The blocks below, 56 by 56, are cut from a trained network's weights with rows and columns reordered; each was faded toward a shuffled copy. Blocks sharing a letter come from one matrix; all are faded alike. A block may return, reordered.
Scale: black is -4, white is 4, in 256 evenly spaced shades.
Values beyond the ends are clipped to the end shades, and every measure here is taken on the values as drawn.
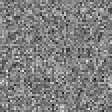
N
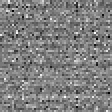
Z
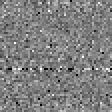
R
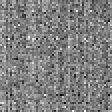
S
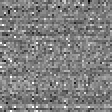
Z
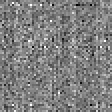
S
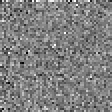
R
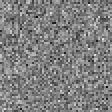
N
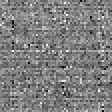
Z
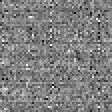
Z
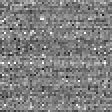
Z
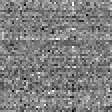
Z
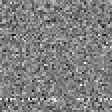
R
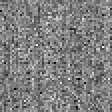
S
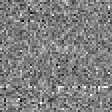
R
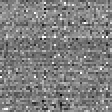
Z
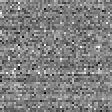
Z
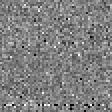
R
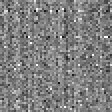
S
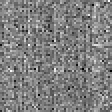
S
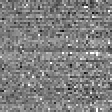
Z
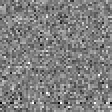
R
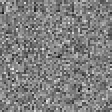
N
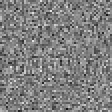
N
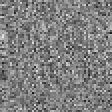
N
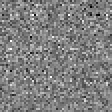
R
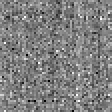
S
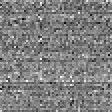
Z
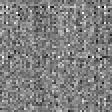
S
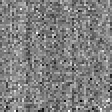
S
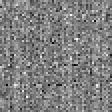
S
